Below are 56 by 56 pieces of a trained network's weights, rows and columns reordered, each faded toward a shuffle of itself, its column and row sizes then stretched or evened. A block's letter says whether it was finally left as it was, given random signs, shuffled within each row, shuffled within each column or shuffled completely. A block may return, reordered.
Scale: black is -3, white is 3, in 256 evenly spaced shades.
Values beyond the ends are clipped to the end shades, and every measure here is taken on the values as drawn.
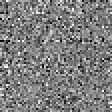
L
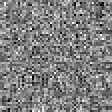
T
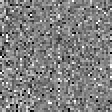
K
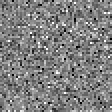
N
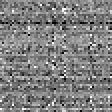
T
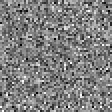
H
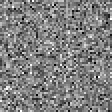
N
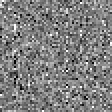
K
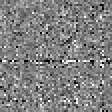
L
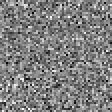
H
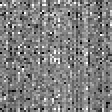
T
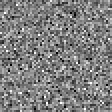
N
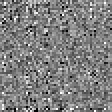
L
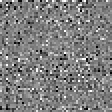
L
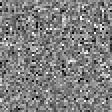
L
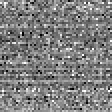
H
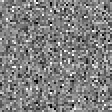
K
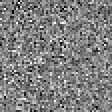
K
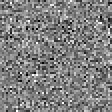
L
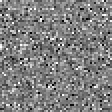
H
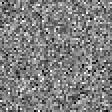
N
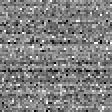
H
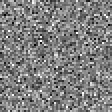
N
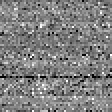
H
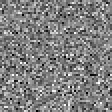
H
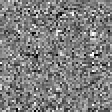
L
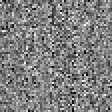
K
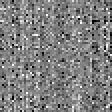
T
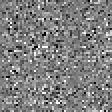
L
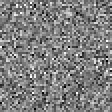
L
